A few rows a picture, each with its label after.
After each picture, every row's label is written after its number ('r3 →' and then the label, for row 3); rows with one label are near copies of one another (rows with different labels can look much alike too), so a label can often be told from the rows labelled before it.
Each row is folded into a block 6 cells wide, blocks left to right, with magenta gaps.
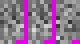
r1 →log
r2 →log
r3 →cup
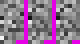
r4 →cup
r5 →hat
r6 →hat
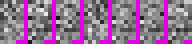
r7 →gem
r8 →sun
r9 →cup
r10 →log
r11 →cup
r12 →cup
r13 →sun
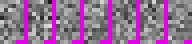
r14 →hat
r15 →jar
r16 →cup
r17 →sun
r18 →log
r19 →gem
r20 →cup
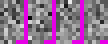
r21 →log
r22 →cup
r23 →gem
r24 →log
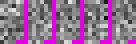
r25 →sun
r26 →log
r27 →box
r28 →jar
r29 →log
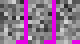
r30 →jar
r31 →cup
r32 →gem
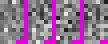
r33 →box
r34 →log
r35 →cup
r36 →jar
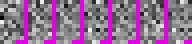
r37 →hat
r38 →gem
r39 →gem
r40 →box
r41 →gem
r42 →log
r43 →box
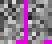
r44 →gem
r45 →hat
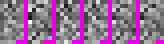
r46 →gem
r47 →hat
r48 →gem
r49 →gem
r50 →hat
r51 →hat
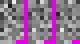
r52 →gem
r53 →box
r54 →box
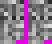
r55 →jar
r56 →jar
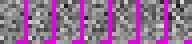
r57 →cup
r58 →cup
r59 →gem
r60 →cup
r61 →gem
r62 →jar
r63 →gem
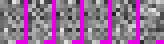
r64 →box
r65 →gem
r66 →box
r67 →box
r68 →log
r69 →sun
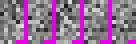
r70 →log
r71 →cup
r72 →gem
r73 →sun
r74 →cup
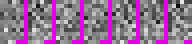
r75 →box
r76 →gem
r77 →cup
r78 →cup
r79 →log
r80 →log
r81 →gem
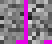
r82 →cup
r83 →hat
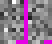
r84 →box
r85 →hat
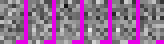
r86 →cup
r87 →log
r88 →gem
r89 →box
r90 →box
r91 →jar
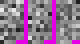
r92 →sun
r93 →cup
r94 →jar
